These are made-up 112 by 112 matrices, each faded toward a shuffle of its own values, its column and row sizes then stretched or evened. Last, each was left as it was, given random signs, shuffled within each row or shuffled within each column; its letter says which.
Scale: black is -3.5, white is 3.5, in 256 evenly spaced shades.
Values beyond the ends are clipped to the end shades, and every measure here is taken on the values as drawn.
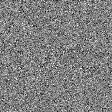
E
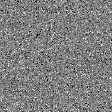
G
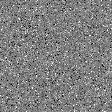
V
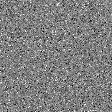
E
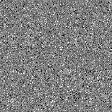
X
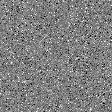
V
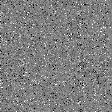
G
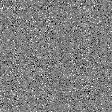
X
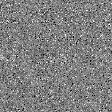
X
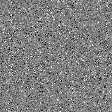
V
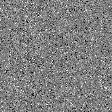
V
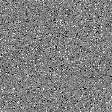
G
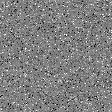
E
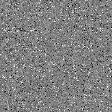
G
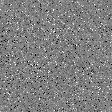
E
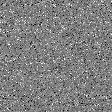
E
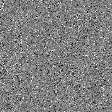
V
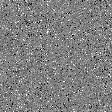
G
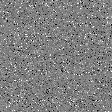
E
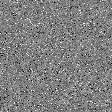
E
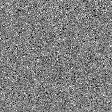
E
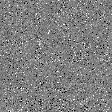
G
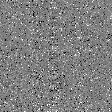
X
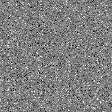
X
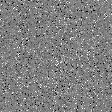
V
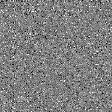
X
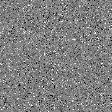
G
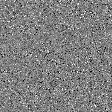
E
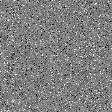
V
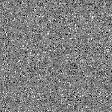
X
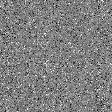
V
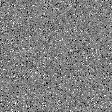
G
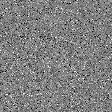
E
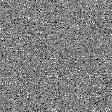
X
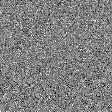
G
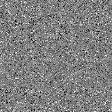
G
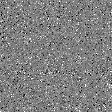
G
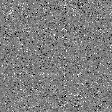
G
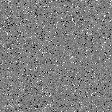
G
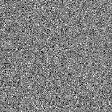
X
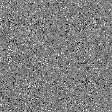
G
